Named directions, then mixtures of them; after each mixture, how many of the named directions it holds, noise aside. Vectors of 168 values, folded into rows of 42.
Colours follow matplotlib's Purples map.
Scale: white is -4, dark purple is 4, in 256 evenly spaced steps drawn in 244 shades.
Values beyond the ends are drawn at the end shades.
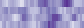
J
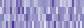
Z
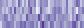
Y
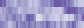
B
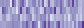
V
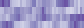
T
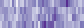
four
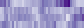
three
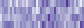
four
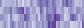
two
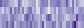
four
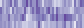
four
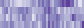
three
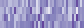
one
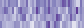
two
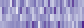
one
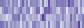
three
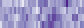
two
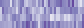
two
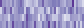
three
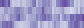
one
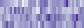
four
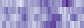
one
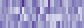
four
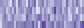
two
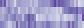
one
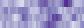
one
